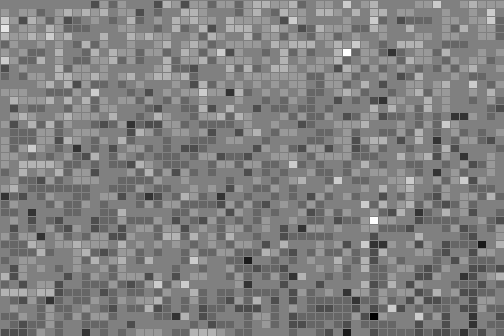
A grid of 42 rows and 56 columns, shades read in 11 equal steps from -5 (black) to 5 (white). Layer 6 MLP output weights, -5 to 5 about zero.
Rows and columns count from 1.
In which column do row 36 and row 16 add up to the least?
15
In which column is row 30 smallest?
5
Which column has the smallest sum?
53
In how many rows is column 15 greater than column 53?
25
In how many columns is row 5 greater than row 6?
23
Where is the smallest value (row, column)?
40, 42
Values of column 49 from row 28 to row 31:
-1 0 0 0
